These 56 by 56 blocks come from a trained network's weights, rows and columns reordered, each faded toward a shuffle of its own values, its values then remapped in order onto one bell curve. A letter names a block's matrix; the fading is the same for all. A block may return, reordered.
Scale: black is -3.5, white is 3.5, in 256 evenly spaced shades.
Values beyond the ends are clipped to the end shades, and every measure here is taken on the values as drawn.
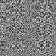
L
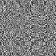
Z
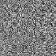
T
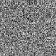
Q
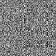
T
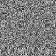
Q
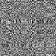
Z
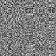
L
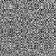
Z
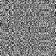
L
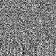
Q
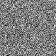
Q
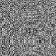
L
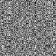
L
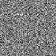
Q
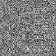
T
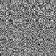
L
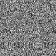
Q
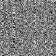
T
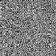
Q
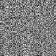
T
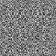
L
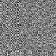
L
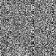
T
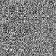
Q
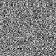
Q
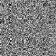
T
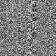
T
